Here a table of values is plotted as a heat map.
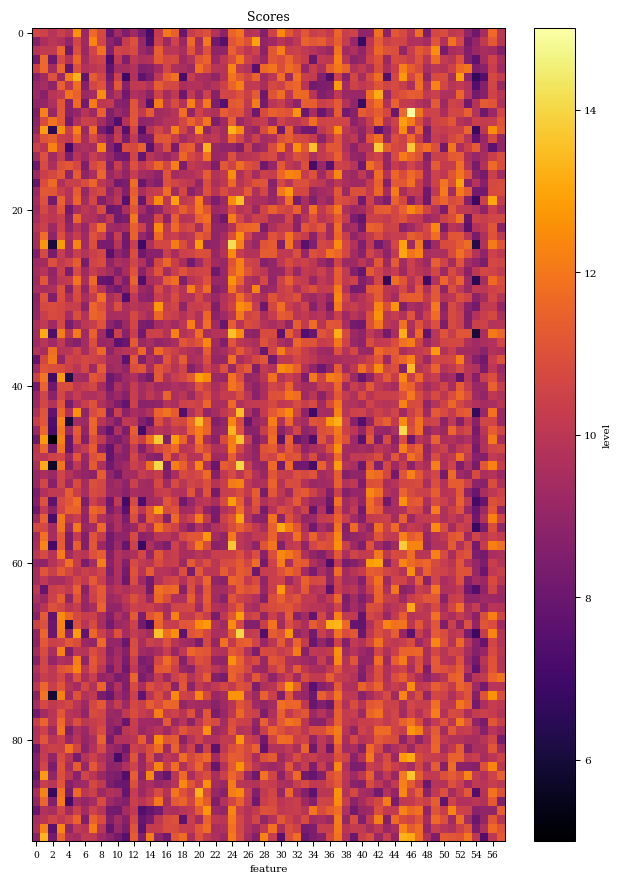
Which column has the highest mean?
37
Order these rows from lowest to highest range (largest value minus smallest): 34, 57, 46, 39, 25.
57, 25, 39, 34, 46
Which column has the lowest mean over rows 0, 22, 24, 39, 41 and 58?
2
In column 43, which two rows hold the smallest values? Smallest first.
28, 5
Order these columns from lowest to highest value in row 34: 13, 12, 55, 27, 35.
13, 27, 55, 12, 35
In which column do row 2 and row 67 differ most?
36
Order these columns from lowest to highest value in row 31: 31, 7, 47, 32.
47, 32, 31, 7
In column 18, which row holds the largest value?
85
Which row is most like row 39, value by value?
44
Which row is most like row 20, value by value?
79
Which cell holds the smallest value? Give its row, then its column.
46, 2
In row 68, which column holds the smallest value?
54
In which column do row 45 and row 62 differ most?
45
